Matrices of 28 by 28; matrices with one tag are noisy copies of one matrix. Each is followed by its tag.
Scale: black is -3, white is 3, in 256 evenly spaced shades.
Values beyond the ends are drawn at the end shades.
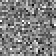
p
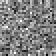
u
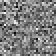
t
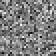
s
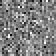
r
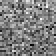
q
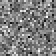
u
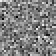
t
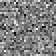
t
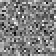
t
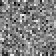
r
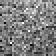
q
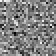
t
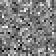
u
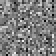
u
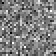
s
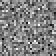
p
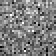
q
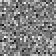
t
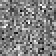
p
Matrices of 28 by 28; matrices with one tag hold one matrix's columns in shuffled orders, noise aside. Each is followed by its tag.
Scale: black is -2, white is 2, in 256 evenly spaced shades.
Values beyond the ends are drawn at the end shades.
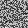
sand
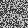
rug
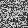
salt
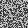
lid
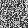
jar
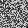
sand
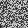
sand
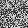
rug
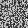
jar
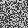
sand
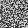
lid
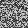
salt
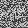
salt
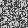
jar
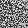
sand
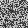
rug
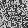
jar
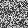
rug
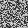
sand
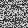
salt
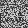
salt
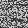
salt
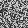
lid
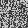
jar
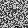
lid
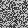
sand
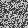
rug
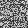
salt
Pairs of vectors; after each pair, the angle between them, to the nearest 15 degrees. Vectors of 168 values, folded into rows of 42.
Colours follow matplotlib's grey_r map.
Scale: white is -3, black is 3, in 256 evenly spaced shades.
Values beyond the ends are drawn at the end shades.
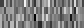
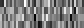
15 degrees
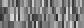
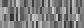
165 degrees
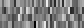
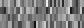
30 degrees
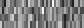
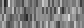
105 degrees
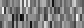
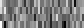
105 degrees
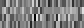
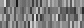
150 degrees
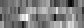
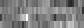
15 degrees
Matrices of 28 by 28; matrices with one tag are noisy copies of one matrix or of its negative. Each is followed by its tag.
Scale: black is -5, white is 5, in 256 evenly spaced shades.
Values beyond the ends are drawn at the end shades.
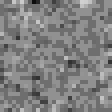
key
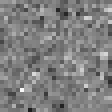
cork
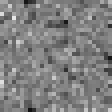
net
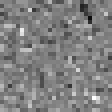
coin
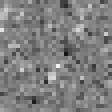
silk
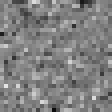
key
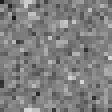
net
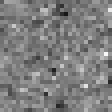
cork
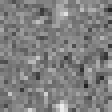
cork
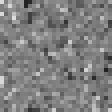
net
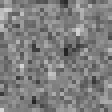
silk
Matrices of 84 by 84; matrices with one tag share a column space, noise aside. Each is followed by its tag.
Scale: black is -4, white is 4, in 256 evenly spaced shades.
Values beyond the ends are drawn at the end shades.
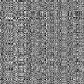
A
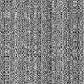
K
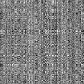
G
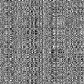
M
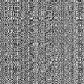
A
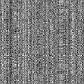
G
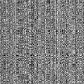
G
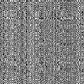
A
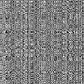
K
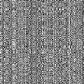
M
